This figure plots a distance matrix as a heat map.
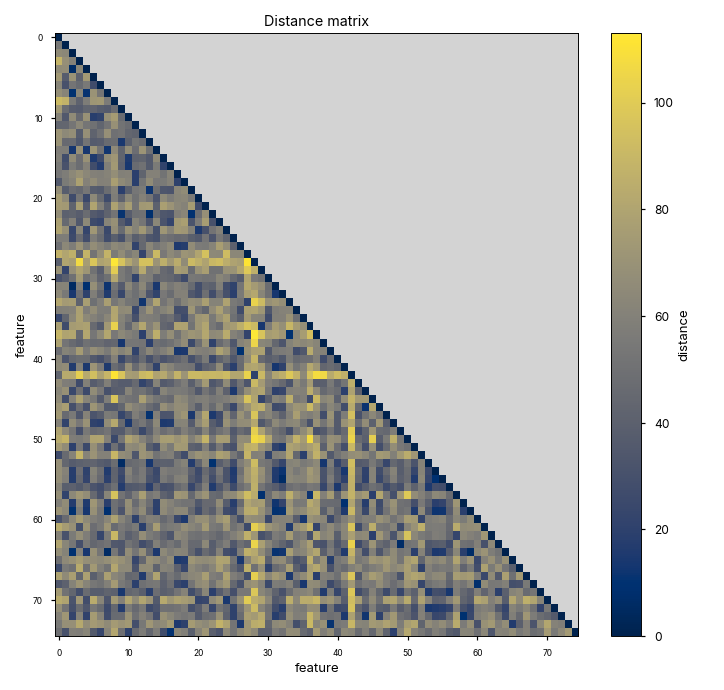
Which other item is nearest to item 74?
16
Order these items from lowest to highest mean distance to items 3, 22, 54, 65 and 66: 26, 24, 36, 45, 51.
26, 51, 24, 45, 36
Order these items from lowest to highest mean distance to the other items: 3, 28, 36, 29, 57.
3, 57, 29, 36, 28
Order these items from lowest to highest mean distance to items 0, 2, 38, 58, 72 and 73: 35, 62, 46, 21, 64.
64, 46, 35, 21, 62
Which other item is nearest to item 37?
33
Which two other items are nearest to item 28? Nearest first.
42, 0
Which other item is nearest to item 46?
44
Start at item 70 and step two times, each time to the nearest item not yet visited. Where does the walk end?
20
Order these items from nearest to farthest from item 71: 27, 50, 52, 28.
50, 52, 27, 28
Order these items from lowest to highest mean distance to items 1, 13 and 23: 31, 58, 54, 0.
54, 31, 58, 0
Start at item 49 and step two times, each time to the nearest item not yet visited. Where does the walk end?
69
